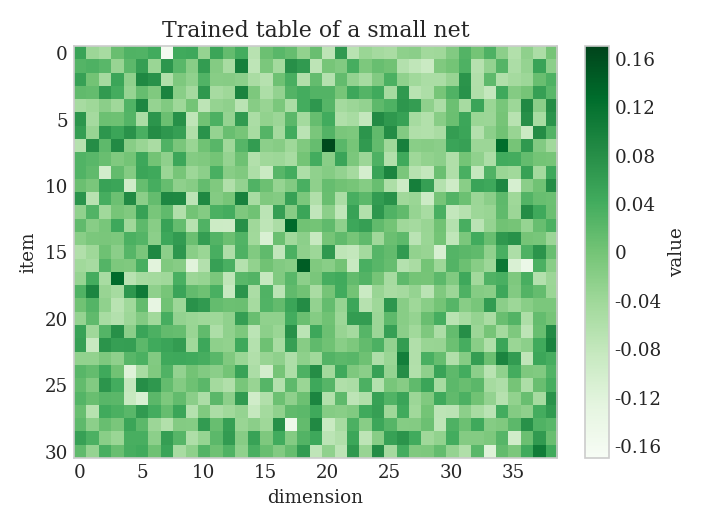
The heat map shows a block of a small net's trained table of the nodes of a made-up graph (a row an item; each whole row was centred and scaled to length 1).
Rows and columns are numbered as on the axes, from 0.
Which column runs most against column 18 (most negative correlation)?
6
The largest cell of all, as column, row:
20, 7
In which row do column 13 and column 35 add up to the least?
16
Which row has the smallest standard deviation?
8
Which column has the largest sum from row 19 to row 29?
38
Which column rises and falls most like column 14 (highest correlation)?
27
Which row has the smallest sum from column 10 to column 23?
9
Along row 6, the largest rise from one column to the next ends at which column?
37
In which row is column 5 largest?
18
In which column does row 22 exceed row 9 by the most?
2
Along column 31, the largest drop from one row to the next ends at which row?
4
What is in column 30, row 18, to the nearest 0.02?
-0.04
